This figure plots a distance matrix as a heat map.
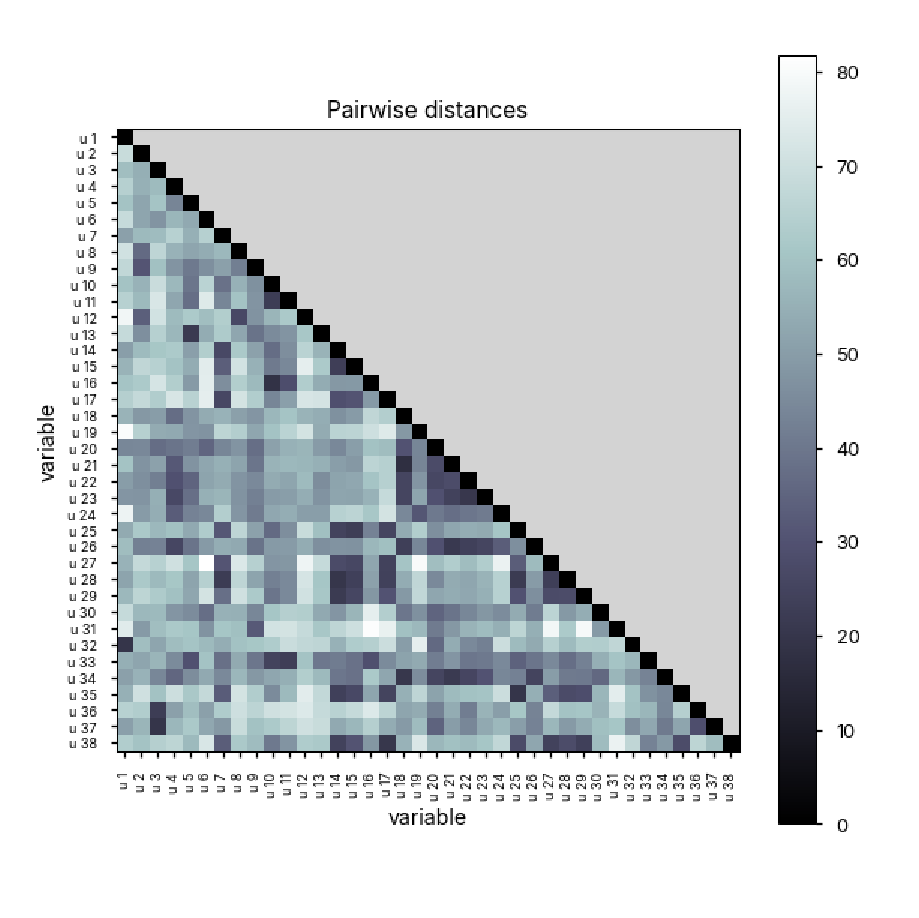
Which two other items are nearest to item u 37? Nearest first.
u 3, u 36
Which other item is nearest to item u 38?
u 17
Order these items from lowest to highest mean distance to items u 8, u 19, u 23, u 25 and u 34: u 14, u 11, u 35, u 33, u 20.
u 20, u 33, u 14, u 35, u 11
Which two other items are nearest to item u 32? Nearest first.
u 1, u 20
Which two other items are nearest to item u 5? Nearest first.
u 13, u 33
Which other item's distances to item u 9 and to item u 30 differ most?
u 2
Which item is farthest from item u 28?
u 12
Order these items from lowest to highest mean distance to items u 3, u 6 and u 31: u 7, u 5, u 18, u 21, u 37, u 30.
u 37, u 30, u 21, u 18, u 5, u 7
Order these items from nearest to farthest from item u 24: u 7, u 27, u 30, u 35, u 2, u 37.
u 30, u 2, u 37, u 7, u 35, u 27
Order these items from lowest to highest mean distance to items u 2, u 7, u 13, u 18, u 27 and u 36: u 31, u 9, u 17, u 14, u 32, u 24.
u 14, u 9, u 17, u 24, u 32, u 31
